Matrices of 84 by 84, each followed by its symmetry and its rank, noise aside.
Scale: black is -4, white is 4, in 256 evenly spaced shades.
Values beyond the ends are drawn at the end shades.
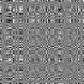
antisymmetric, rank two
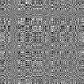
no symmetry, rank three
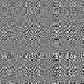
no symmetry, rank three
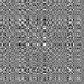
symmetric, rank three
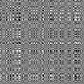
no symmetry, rank two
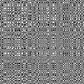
symmetric, rank three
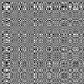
symmetric, rank two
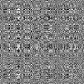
no symmetry, rank four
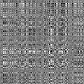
no symmetry, rank three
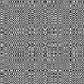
antisymmetric, rank two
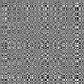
no symmetry, rank two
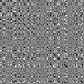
symmetric, rank three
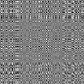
antisymmetric, rank two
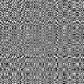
no symmetry, rank three
